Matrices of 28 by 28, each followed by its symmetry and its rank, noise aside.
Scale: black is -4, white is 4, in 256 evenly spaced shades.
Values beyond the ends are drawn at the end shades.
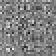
no symmetry, rank six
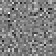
no symmetry, rank four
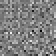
antisymmetric, rank six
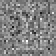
no symmetry, rank five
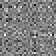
antisymmetric, rank four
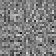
no symmetry, rank six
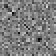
symmetric, rank six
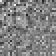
symmetric, rank four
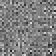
no symmetry, rank five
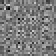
symmetric, rank four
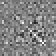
symmetric, rank four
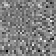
no symmetry, rank six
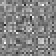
symmetric, rank four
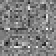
symmetric, rank five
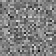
antisymmetric, rank six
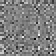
antisymmetric, rank four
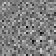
symmetric, rank four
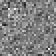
symmetric, rank six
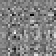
no symmetry, rank four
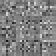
antisymmetric, rank four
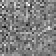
no symmetry, rank six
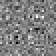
antisymmetric, rank four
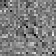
symmetric, rank four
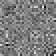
symmetric, rank six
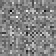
symmetric, rank four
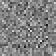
symmetric, rank six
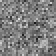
symmetric, rank six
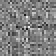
antisymmetric, rank four
